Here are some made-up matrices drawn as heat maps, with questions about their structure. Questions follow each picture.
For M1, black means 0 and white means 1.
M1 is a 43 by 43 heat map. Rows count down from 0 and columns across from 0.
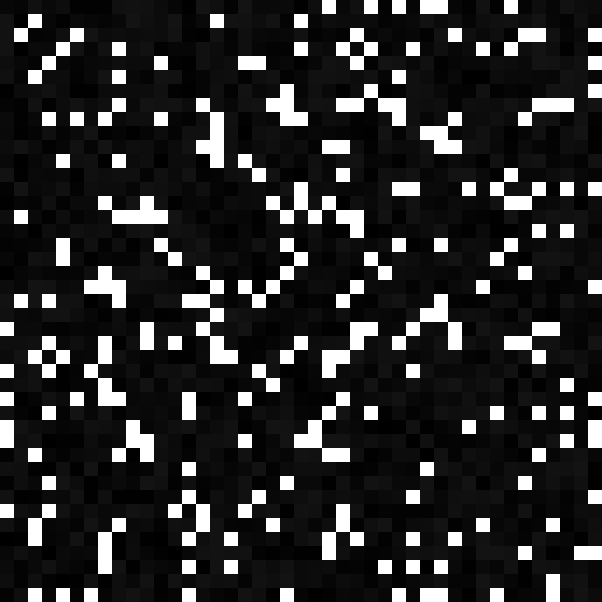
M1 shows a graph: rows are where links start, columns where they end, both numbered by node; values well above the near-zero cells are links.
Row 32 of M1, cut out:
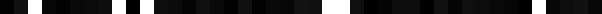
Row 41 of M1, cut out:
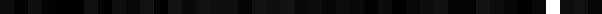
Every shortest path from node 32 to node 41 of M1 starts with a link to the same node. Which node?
node 23
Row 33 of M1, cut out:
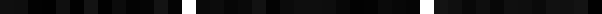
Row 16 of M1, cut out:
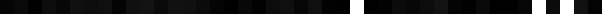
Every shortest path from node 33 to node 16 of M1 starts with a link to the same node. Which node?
node 13
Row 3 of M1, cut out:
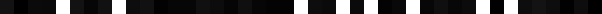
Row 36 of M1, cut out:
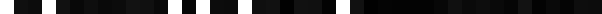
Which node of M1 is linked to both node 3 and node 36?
node 24
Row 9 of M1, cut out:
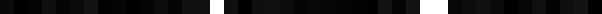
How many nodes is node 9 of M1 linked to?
3
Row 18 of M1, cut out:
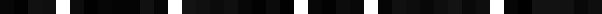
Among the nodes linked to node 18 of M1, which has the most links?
node 21
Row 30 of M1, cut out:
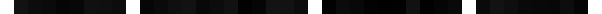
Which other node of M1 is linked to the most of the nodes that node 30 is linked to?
node 31
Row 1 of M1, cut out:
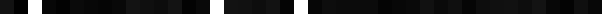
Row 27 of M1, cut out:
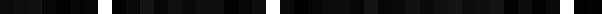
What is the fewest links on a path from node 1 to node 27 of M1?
4
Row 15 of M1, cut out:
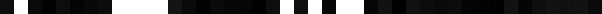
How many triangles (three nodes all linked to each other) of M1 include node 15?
5
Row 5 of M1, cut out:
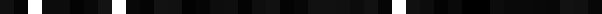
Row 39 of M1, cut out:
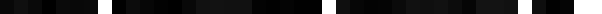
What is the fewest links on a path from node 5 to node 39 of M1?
3
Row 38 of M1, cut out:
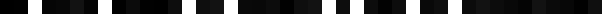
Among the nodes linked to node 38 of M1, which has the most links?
node 7
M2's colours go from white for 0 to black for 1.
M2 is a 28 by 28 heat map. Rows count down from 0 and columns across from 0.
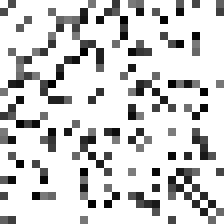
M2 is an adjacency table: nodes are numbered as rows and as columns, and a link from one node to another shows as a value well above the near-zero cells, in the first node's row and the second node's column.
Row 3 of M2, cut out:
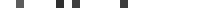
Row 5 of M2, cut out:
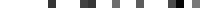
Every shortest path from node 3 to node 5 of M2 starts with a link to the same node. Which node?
node 2
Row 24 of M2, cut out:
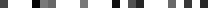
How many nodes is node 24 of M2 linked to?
11
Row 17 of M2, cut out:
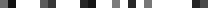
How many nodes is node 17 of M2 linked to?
11
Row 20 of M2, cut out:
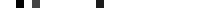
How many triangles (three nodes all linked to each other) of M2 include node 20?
1
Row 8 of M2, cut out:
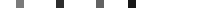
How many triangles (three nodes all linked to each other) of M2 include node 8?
3
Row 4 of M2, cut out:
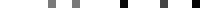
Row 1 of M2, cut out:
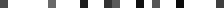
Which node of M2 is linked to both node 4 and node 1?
node 6
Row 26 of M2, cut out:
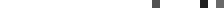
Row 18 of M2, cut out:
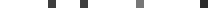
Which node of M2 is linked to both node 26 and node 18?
node 25
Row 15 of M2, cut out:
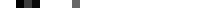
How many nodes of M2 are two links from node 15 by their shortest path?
8
